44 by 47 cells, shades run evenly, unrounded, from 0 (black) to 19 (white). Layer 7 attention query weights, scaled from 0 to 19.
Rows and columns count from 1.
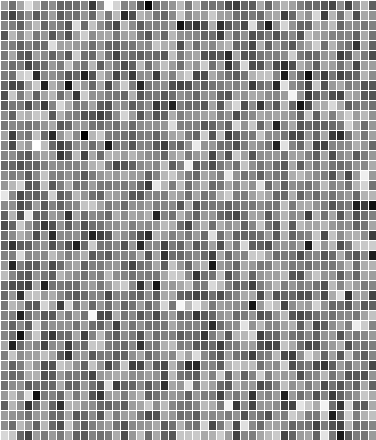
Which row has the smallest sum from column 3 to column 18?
25
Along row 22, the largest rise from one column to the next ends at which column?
4
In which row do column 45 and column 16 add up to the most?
33
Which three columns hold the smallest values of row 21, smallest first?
47, 45, 46
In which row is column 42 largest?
11
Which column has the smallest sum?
43
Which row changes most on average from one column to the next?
9
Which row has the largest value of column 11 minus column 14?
15
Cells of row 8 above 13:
9
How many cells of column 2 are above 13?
9
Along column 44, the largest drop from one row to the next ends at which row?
30
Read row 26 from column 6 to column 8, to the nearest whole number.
10 14 12
